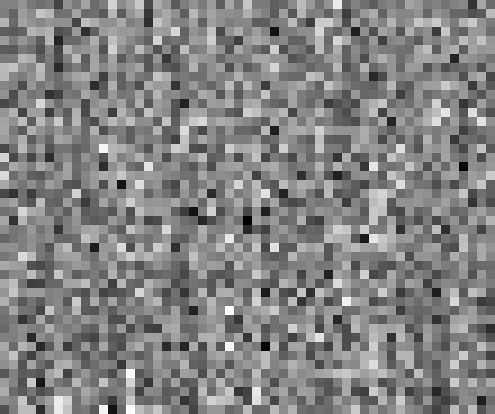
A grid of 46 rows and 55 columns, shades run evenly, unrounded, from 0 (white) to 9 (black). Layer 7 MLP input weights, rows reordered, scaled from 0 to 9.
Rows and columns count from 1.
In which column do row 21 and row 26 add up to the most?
14
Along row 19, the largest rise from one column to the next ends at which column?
52
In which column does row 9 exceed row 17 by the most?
12
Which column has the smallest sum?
29
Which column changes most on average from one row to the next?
30
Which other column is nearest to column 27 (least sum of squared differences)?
46
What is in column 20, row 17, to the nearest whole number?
2
